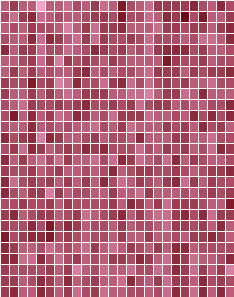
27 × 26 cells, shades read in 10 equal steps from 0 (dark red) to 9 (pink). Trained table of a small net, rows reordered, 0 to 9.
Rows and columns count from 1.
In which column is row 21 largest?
19
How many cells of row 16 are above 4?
6
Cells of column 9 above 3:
20
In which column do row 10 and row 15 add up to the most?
16
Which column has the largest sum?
17
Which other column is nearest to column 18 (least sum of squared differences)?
15
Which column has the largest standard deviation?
5
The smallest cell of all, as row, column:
2, 21
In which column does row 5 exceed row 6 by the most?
8
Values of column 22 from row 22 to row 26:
3 5 6 6 5
